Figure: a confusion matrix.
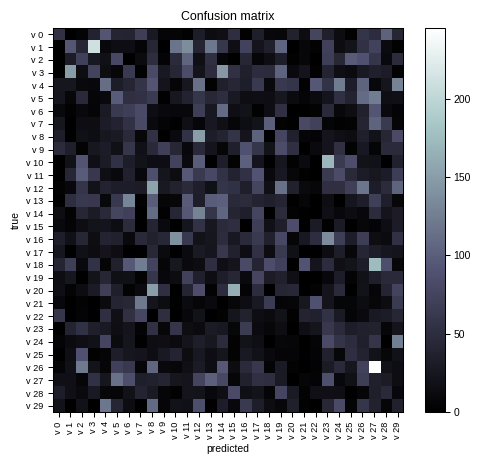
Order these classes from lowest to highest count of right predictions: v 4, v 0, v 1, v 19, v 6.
v 19, v 0, v 6, v 1, v 4
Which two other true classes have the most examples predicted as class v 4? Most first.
v 29, v 0
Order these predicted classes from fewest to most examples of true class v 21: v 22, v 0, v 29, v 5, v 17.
v 0, v 17, v 5, v 29, v 22
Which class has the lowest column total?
v 21
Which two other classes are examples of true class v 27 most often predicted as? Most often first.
v 5, v 13
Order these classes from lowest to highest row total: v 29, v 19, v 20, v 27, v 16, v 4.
v 19, v 29, v 20, v 27, v 16, v 4
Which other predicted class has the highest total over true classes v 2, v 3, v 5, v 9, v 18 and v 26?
v 27
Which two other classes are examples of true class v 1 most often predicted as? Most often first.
v 3, v 11
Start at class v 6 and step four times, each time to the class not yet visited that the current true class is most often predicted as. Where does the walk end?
v 17
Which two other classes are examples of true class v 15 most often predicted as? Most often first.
v 20, v 17
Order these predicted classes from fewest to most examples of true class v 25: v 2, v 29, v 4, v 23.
v 4, v 29, v 23, v 2
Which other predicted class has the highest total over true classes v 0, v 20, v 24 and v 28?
v 15
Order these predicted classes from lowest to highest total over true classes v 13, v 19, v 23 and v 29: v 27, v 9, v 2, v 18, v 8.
v 9, v 18, v 2, v 27, v 8
